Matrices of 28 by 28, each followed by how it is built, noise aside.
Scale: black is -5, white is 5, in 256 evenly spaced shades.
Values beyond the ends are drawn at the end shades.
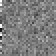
uneven columns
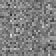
repeating rows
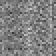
repeating rows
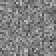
repeating rows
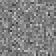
repeating rows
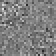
block diagonal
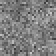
smooth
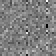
uneven columns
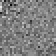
block diagonal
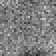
smooth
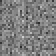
repeating rows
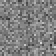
repeating rows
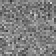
noise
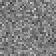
noise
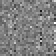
uneven columns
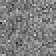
repeating rows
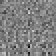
low rank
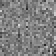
uneven columns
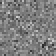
block diagonal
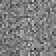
repeating rows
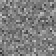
noise
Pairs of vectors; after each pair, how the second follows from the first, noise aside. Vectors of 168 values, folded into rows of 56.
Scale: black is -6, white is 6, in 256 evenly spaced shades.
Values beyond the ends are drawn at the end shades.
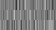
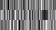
wrapped around, negated, scaled up.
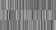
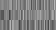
wrapped around, negated.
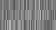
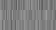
wrapped around, negated, shrunk.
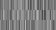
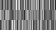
wrapped around, negated, scaled up.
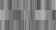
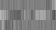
partly zeroed.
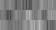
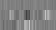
reversed, negated, partly zeroed.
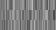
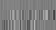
partly zeroed.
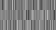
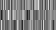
reversed, scaled up.
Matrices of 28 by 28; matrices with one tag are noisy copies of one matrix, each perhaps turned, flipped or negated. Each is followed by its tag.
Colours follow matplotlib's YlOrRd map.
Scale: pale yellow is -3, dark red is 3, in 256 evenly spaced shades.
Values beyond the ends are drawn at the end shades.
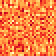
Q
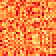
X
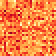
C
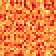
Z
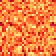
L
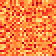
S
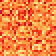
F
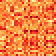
F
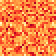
L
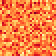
Z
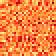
S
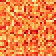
F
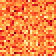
F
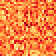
F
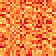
S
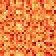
Z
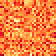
S
